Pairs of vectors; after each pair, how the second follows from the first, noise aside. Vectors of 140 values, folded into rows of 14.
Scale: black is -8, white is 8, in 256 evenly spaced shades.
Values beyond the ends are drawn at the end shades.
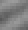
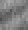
copied.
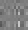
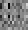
reversed, negated, scaled up.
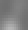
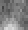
scaled up.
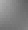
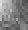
scaled up.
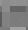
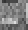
reversed, negated, scaled up.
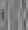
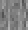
copied.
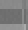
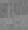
wrapped around, shrunk.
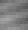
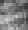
scaled up.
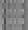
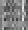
reversed, negated, scaled up.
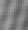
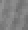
reversed, negated, shrunk.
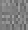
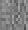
copied.
